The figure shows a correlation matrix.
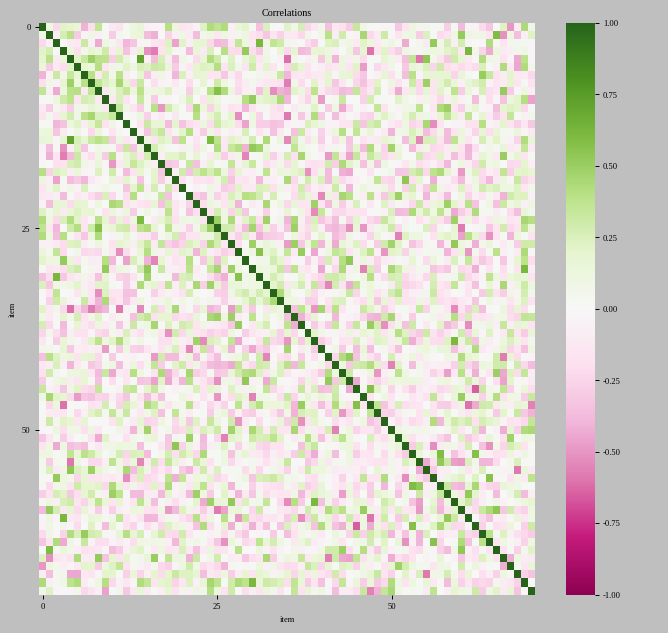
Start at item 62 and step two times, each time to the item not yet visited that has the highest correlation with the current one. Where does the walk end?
57
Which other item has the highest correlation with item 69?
30
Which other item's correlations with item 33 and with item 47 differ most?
45
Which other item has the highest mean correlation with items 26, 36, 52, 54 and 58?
61
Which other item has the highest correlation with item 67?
51
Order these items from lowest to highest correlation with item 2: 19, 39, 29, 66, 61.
19, 39, 66, 61, 29
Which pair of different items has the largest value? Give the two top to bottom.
4, 14
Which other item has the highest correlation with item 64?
56
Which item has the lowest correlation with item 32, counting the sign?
41
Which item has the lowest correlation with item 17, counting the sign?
10
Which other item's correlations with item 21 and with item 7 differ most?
55
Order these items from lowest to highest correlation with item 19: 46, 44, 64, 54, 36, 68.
64, 36, 44, 46, 54, 68
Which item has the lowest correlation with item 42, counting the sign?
50
